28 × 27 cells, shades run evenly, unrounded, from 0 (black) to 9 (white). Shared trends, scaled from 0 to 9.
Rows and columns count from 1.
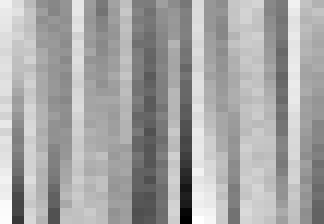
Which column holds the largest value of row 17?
17
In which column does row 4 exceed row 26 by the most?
2
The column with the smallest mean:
16
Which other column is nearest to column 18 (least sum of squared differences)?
15
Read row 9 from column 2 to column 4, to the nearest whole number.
7 7 6
